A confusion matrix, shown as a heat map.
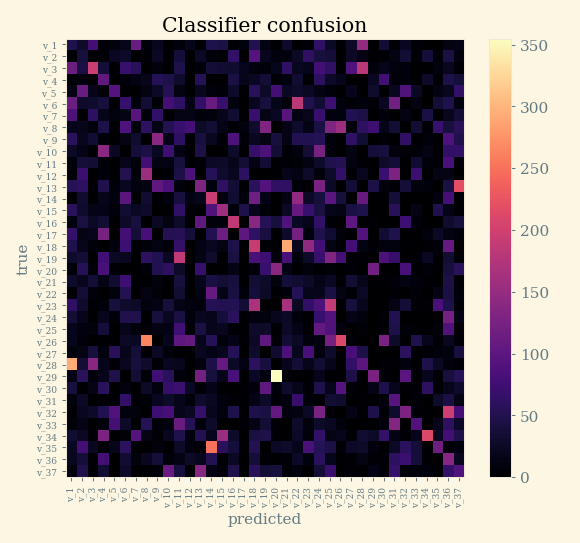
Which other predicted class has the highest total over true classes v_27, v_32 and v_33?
v_36
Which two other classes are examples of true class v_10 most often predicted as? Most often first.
v_4, v_24
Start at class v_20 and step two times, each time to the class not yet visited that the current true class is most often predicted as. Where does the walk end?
v_13
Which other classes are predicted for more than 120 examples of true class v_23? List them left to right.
v_18, v_21, v_25
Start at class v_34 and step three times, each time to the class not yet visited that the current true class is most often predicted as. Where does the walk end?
v_14
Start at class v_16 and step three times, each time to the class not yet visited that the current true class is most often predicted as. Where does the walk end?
v_6
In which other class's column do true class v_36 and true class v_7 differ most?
v_21
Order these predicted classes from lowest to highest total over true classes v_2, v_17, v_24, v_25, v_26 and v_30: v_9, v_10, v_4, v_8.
v_9, v_10, v_4, v_8
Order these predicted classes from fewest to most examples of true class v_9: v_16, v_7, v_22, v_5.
v_5, v_7, v_22, v_16
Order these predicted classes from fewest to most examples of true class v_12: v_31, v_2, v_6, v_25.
v_25, v_6, v_2, v_31
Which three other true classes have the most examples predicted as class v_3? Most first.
v_28, v_1, v_7
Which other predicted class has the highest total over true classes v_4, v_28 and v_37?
v_1
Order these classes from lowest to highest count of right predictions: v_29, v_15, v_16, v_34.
v_29, v_15, v_16, v_34
